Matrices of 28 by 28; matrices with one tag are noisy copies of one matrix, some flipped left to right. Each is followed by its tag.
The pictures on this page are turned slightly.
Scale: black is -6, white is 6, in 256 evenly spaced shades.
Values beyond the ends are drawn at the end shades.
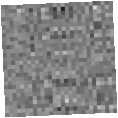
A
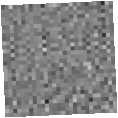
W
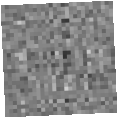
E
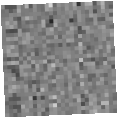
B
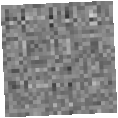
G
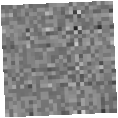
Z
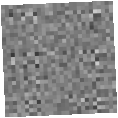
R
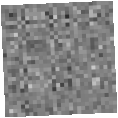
G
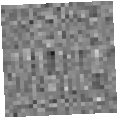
E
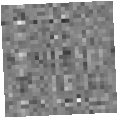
E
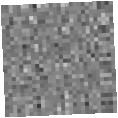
B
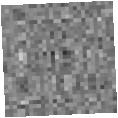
E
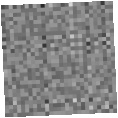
W
